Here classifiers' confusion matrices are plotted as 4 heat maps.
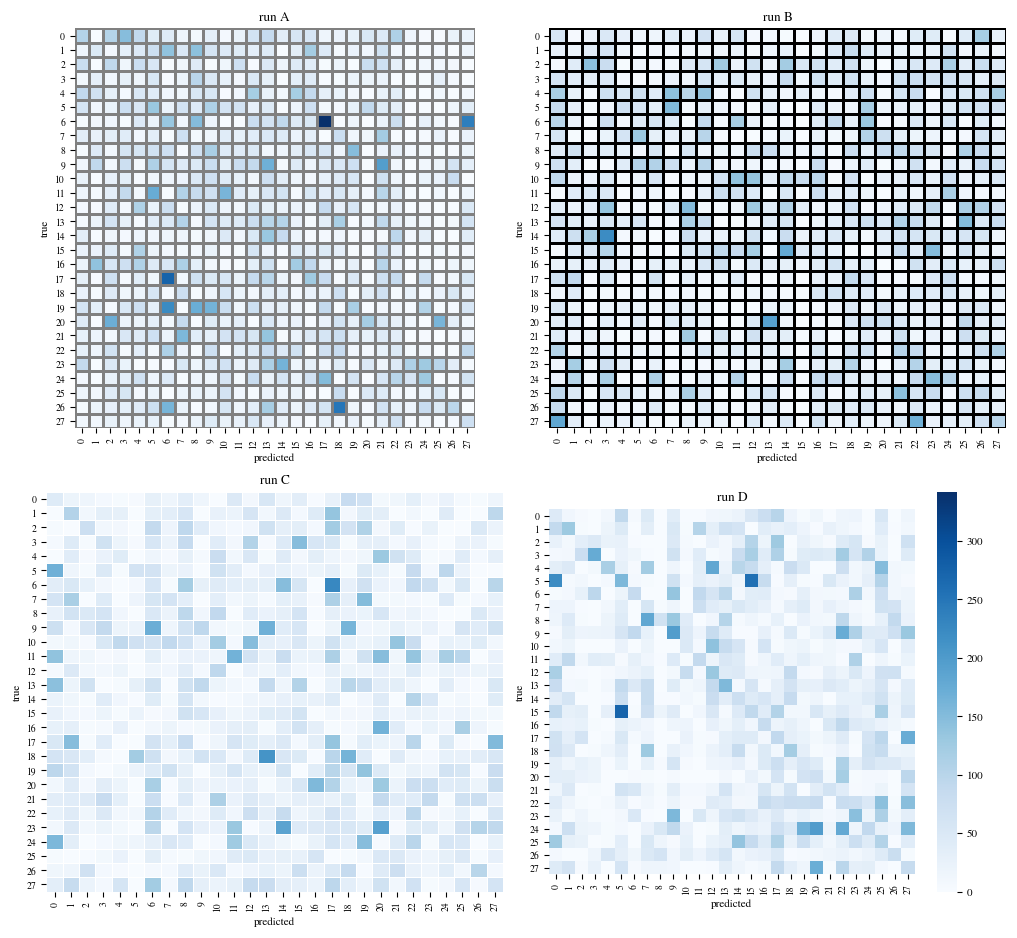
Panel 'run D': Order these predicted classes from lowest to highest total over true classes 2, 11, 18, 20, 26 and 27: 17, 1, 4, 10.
10, 4, 1, 17
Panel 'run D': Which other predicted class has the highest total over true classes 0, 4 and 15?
5
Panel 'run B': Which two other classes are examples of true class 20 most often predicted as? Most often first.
13, 25
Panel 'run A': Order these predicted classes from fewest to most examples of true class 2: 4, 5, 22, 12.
12, 22, 5, 4
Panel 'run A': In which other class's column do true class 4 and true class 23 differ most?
14
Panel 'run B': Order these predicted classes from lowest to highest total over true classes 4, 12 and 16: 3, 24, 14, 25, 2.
2, 24, 14, 25, 3
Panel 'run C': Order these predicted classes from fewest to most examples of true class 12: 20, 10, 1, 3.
3, 20, 1, 10
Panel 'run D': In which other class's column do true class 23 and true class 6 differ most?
3
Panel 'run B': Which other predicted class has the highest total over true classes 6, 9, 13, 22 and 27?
0
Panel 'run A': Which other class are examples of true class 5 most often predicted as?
9
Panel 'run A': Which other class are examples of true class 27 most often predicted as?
22
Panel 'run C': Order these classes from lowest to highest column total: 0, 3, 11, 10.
3, 11, 10, 0
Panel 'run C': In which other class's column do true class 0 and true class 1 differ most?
17
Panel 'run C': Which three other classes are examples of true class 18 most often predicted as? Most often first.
13, 5, 17
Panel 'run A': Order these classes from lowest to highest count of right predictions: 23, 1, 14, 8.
1, 8, 14, 23
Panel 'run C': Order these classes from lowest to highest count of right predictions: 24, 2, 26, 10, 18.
24, 2, 26, 10, 18
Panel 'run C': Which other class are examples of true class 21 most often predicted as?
10
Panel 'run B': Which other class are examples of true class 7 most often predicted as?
5
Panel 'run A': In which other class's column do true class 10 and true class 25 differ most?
26
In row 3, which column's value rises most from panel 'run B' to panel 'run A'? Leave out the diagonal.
8
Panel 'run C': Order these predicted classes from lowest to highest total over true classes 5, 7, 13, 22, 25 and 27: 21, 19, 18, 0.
21, 18, 19, 0
